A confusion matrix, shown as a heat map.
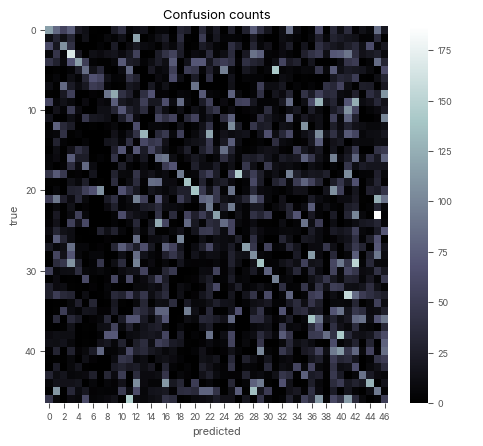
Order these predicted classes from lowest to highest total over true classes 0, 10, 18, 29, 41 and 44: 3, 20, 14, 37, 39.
14, 20, 37, 39, 3
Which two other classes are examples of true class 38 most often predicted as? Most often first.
40, 22
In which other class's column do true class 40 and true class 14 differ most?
29
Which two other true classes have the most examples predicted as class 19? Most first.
35, 24
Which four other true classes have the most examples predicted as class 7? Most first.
20, 40, 6, 29
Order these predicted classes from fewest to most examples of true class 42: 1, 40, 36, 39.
40, 1, 39, 36
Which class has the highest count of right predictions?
3
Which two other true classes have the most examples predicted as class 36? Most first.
28, 22
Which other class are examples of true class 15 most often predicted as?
24
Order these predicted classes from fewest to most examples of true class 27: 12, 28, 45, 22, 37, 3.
37, 12, 28, 22, 45, 3
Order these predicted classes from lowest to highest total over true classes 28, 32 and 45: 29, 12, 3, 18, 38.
38, 29, 18, 3, 12
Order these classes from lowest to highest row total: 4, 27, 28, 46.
28, 46, 27, 4
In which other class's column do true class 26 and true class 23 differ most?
45
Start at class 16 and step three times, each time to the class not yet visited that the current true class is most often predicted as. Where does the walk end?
11
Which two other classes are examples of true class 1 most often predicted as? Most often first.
12, 21
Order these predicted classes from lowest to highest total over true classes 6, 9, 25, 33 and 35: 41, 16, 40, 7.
7, 40, 16, 41
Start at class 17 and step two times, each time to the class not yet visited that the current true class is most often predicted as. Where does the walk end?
31
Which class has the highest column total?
42
